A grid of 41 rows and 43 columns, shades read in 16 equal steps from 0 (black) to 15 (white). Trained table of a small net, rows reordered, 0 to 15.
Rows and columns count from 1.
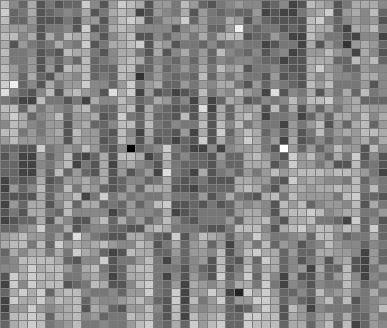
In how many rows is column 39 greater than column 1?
20
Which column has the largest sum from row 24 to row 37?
5
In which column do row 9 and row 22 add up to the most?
36
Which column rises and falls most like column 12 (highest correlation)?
30
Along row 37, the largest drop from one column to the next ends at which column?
21
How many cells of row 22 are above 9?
13
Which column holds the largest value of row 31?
7
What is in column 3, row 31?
11
